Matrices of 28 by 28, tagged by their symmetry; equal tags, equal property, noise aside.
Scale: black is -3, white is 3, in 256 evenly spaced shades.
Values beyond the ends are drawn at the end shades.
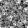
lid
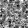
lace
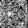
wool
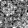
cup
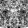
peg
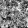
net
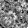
lid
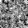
lid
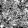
lid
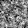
cup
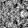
wool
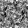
lace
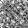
cup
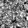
net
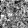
net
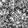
cup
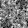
lace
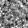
lid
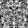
peg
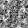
lace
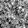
net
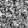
net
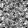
lace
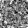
lid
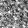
lid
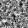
net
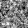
net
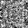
wool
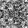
wool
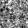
net
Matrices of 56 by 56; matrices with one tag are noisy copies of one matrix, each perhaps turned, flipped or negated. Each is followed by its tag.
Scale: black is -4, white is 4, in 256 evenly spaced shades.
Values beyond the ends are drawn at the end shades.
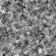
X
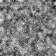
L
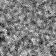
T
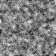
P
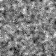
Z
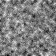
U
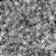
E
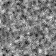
X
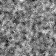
Z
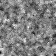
L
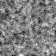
Z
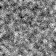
U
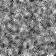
P
